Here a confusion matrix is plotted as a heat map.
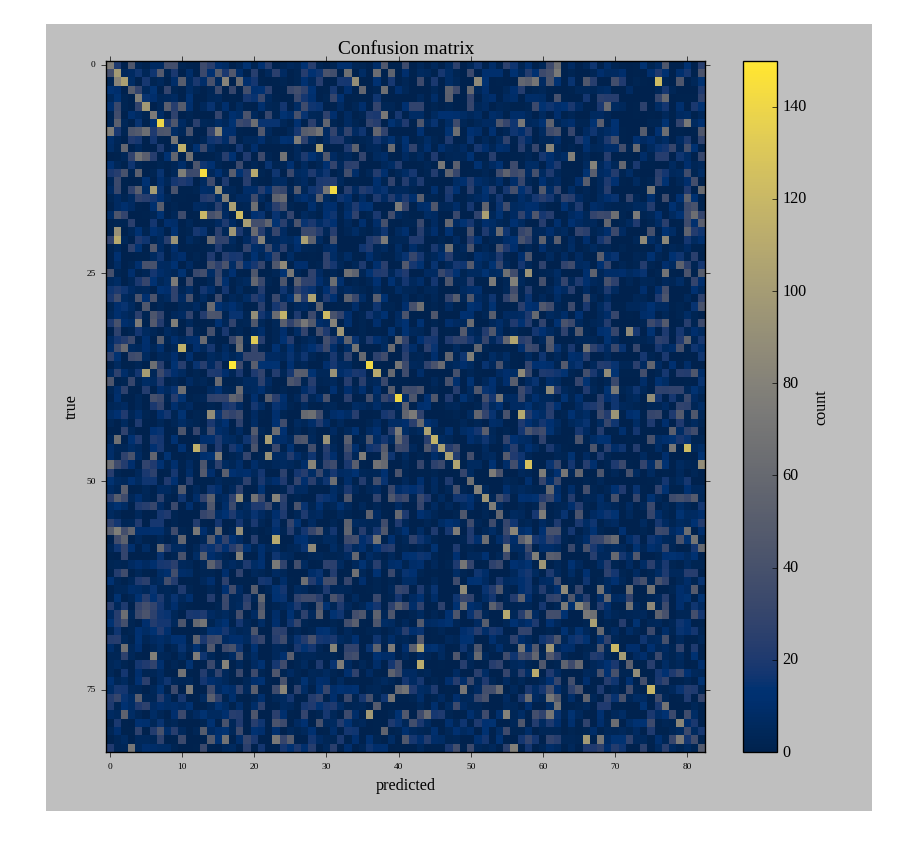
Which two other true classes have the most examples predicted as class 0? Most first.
8, 48
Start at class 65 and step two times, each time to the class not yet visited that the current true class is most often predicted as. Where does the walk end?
24
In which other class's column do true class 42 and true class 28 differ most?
57
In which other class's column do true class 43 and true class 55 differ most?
33
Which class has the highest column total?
20
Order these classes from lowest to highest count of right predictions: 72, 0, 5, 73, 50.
72, 50, 0, 73, 5
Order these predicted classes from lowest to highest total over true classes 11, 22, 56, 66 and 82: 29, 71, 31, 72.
72, 71, 31, 29
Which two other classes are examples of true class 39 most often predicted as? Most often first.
61, 70
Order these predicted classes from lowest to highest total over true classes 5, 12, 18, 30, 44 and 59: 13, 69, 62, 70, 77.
77, 62, 69, 70, 13
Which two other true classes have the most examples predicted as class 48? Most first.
56, 8
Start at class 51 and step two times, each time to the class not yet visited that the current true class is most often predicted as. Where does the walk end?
34
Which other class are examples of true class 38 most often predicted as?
15
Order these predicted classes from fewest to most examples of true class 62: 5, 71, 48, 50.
71, 50, 5, 48
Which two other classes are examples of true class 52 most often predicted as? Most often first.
18, 23
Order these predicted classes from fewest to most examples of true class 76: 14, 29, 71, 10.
10, 29, 71, 14
